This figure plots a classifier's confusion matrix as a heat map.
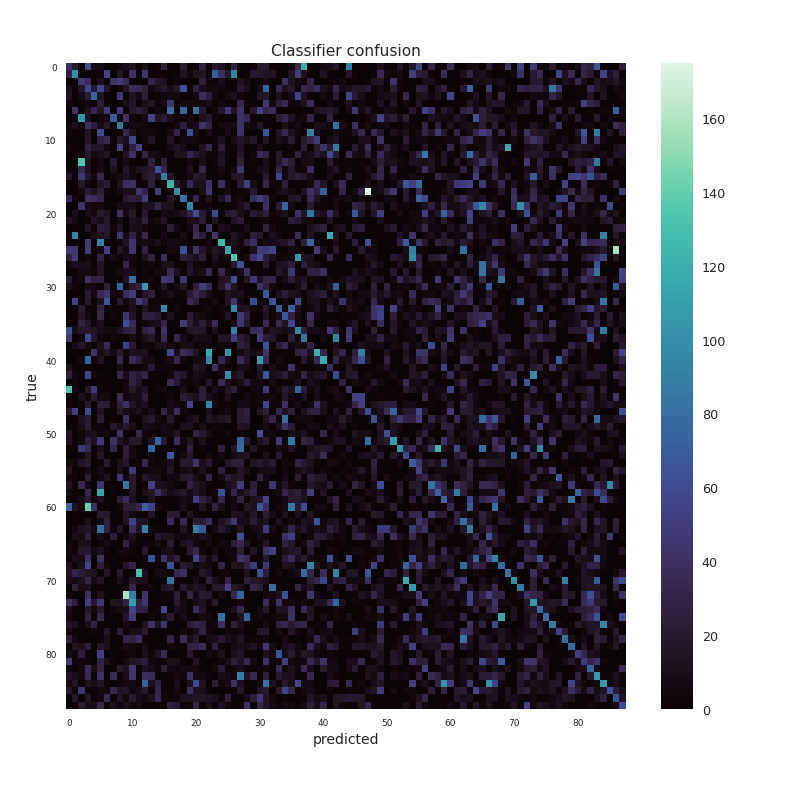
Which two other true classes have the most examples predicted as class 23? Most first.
1, 20
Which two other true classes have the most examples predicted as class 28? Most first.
75, 16
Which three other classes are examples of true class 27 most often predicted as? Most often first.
65, 83, 67
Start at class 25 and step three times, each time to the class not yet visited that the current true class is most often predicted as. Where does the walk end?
12
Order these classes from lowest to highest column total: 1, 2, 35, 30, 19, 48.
1, 48, 2, 19, 30, 35
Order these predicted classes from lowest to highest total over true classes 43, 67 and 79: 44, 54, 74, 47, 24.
47, 24, 44, 74, 54
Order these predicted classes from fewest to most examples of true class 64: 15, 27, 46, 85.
15, 46, 85, 27
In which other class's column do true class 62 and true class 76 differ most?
84
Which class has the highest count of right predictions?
26
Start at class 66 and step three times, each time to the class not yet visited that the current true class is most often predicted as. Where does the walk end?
59
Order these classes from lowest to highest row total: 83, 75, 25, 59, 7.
7, 75, 83, 59, 25
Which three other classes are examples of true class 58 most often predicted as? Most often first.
5, 61, 80
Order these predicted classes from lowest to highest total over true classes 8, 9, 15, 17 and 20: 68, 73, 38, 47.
68, 73, 47, 38
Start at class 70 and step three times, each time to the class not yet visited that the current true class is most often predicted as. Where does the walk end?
55
